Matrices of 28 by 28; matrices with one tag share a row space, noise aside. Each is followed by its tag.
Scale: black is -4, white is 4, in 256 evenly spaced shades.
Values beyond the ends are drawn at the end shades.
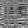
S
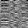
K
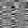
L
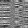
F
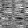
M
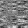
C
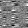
L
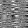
L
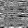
S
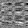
M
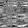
C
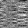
C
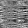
C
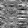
S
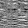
C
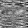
M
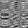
K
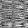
M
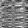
M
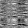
C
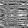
S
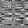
M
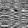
K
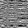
S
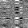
F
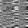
L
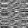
K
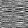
M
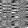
L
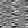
L
